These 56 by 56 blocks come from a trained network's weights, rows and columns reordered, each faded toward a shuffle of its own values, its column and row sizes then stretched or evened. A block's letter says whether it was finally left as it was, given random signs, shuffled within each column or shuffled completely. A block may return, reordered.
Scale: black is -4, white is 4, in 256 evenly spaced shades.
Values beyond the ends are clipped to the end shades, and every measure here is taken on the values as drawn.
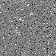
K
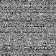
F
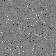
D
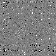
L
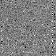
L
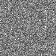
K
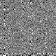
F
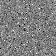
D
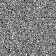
D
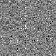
F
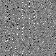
K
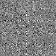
L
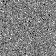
D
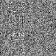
F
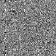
L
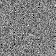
K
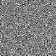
F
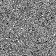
D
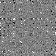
F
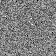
D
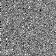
K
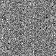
K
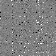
L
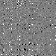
F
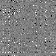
F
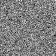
D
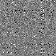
L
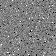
D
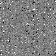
K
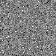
K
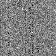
K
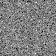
D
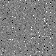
K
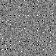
L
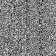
K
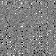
F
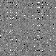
F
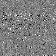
L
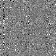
L
